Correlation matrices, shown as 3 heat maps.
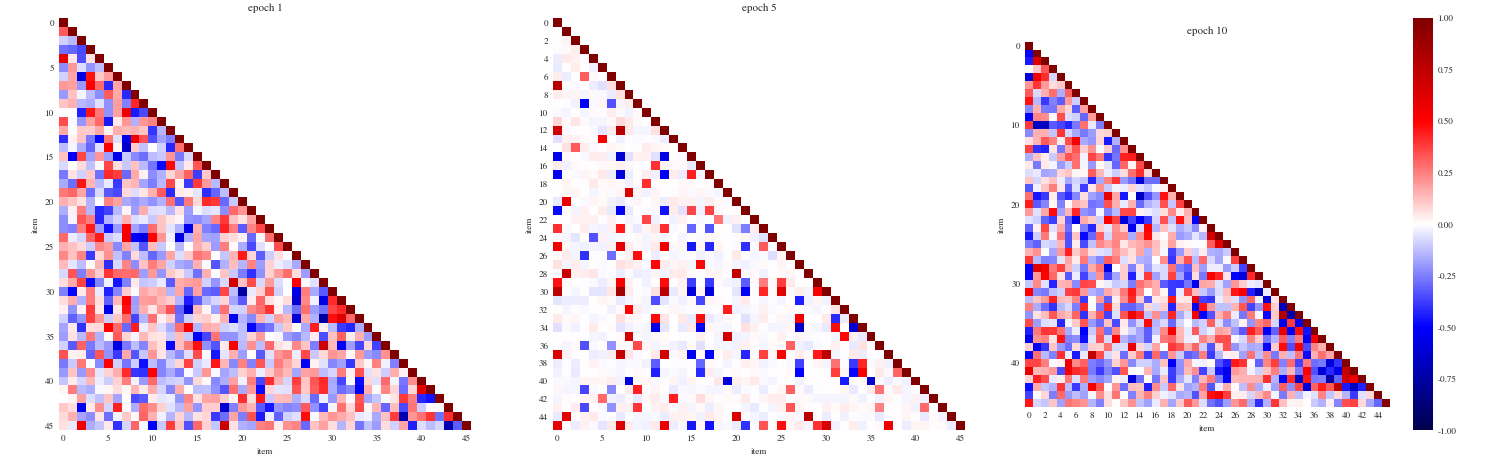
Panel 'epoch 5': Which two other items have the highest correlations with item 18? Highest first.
10, 22
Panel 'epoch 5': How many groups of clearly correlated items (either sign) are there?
9
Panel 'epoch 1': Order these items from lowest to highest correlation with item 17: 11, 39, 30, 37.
37, 30, 11, 39
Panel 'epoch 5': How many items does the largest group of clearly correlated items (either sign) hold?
12
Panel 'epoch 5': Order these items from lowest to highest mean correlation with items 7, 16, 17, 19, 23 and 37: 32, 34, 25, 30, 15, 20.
15, 34, 20, 32, 25, 30
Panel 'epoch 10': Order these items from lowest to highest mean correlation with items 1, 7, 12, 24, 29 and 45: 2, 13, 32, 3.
13, 32, 3, 2
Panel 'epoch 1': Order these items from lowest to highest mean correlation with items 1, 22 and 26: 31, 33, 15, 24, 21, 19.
33, 15, 31, 24, 21, 19
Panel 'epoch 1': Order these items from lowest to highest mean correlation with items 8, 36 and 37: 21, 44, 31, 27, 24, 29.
31, 24, 21, 27, 44, 29
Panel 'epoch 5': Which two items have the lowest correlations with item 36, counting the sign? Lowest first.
3, 6
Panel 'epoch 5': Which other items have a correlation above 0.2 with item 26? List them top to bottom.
9, 36, 41, 43
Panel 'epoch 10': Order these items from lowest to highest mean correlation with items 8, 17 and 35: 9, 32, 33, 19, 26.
32, 9, 26, 19, 33
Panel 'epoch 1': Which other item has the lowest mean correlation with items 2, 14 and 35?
7
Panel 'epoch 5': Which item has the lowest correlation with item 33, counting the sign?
34
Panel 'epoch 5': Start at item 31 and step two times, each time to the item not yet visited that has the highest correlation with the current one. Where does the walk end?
39
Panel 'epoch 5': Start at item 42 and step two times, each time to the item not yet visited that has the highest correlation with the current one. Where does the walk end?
5
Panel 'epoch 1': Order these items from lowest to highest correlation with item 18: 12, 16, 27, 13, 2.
27, 13, 16, 12, 2
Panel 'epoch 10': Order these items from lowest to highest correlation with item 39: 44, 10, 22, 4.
10, 44, 22, 4
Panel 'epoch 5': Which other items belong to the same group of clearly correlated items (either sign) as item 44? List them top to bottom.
1, 20, 28
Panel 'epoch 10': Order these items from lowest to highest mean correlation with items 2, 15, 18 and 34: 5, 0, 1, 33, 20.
33, 0, 20, 5, 1
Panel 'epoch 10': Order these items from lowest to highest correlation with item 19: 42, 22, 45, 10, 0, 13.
42, 13, 45, 0, 22, 10
